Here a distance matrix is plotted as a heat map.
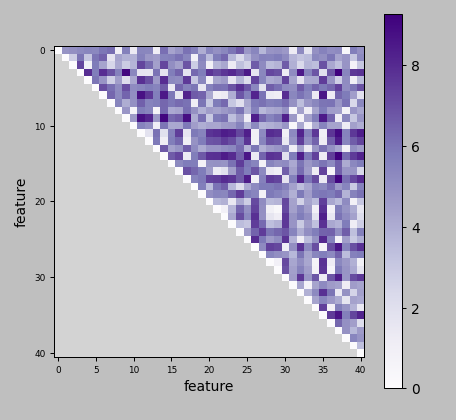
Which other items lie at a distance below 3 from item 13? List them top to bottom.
0, 8, 10, 31, 33, 38
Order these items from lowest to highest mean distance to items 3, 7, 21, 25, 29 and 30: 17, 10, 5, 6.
10, 6, 17, 5
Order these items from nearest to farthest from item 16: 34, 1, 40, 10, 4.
34, 40, 10, 4, 1
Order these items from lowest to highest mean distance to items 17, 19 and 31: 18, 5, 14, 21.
5, 14, 18, 21
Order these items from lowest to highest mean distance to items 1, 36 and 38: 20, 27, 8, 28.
8, 28, 20, 27
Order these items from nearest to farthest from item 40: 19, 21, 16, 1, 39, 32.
21, 16, 39, 32, 1, 19
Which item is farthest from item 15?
24
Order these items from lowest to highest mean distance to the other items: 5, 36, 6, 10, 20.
10, 20, 36, 6, 5
